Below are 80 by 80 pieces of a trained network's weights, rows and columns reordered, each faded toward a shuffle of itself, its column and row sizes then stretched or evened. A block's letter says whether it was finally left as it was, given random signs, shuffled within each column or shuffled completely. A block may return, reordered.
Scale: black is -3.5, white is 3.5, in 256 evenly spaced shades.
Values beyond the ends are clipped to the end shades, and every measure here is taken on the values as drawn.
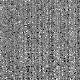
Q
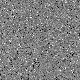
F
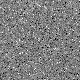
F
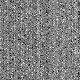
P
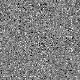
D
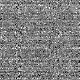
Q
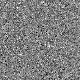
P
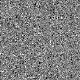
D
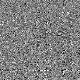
D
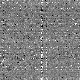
Q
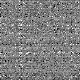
Q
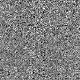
D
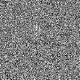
D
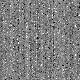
P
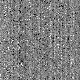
P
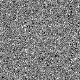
P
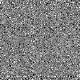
D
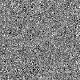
D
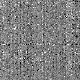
Q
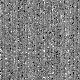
P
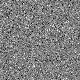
F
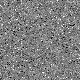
F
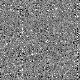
D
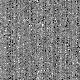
P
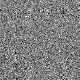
D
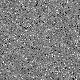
F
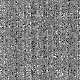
Q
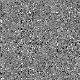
D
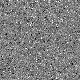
F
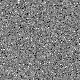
F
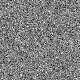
F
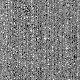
P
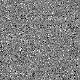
D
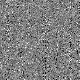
P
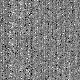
P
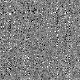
D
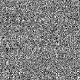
Q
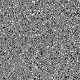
D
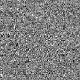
Q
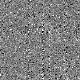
D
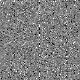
P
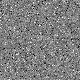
F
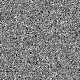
F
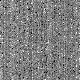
P
